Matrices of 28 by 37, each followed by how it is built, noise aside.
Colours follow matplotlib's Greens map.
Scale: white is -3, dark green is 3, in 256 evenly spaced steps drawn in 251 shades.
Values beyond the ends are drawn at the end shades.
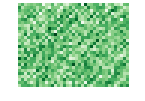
Hankel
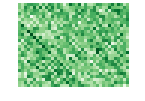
Toeplitz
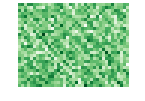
Toeplitz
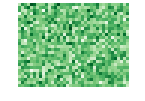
noise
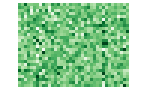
uneven columns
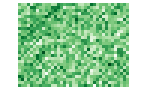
Hankel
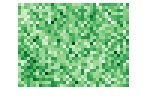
Toeplitz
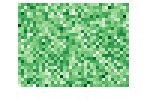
Toeplitz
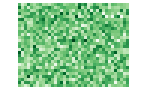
noise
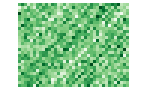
Hankel
